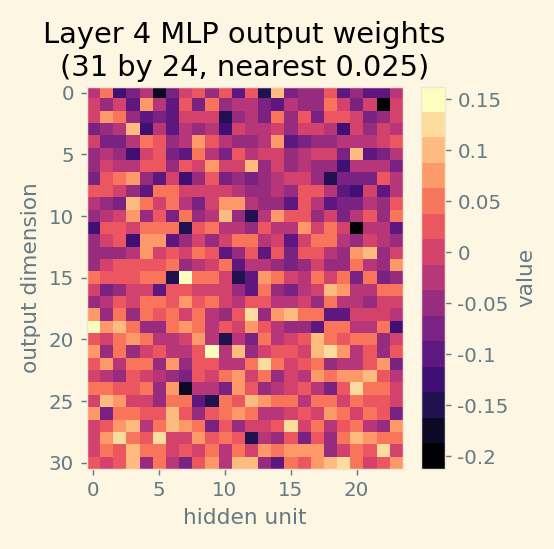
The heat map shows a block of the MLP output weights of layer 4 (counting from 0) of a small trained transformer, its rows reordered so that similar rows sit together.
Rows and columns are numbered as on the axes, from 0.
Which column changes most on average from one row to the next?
7
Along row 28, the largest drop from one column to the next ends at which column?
12
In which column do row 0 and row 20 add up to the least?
5
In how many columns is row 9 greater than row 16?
9
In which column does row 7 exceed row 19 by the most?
23
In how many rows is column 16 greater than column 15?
18
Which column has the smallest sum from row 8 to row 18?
20
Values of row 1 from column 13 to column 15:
-0.075 -0.1 -0.025
